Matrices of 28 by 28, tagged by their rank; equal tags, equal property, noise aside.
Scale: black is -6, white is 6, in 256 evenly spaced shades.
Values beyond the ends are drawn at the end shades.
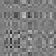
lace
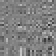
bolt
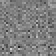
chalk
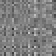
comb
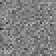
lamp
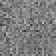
lamp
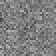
lamp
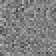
lamp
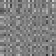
lace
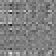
lace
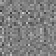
bolt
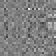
comb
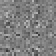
bolt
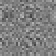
bolt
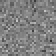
lamp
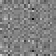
comb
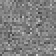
lamp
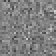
lamp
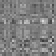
lace
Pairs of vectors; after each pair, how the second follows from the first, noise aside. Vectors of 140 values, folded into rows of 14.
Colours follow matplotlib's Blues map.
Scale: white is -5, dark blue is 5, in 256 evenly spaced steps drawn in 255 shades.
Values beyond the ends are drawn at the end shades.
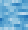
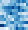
wrapped around, negated, scaled up.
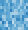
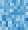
negated.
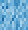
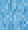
reversed, shrunk.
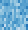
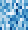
wrapped around, scaled up.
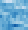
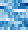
wrapped around, scaled up.
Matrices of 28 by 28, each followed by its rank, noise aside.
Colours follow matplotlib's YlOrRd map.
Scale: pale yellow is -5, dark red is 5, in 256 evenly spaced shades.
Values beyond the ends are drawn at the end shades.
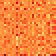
four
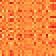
three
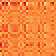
two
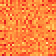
six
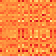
two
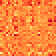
four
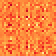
four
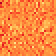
six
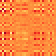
one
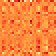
two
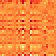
two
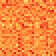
six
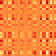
one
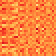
three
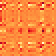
two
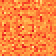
six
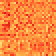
six
